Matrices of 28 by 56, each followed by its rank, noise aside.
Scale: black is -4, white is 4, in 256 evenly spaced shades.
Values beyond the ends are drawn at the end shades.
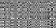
three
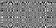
two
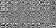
three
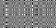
one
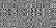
three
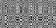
two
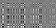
one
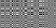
one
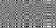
one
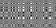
one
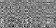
four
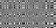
one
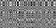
two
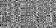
four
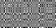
two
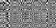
three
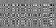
two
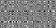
two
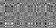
two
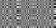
one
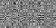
four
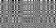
one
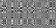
two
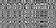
two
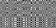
two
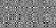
three
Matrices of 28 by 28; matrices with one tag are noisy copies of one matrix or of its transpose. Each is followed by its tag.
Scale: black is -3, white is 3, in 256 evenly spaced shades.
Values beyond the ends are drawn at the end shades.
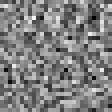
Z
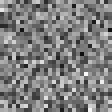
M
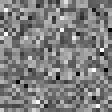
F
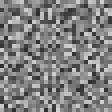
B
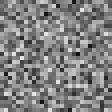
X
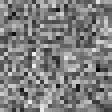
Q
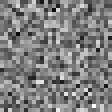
F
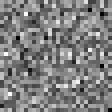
F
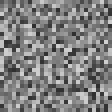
X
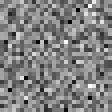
B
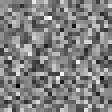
M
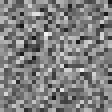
X
